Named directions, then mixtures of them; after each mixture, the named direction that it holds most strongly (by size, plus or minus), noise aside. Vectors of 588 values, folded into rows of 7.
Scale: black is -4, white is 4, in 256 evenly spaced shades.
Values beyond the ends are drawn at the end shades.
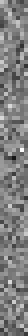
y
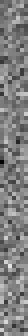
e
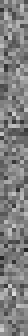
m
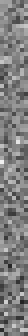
e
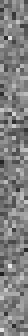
m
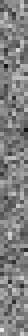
m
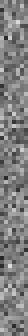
m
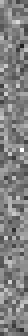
y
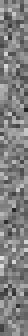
m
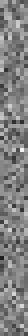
y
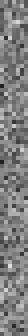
e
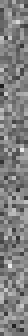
e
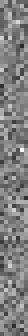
y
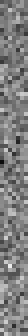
e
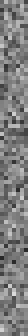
m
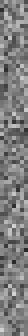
m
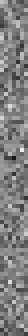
y
